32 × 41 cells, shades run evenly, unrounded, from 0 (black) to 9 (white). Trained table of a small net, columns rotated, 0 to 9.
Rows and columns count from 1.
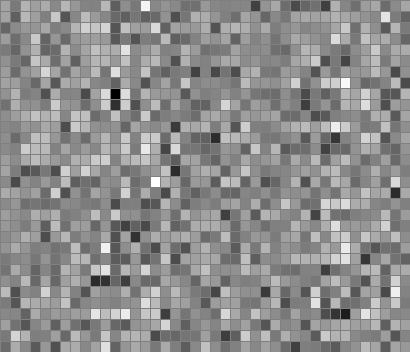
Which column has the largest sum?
11
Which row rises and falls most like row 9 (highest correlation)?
10
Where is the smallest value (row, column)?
9, 12
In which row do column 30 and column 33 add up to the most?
8
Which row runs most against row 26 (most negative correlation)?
29
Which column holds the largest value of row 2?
39
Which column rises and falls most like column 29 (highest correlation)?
33
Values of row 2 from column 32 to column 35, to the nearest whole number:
6 6 6 6
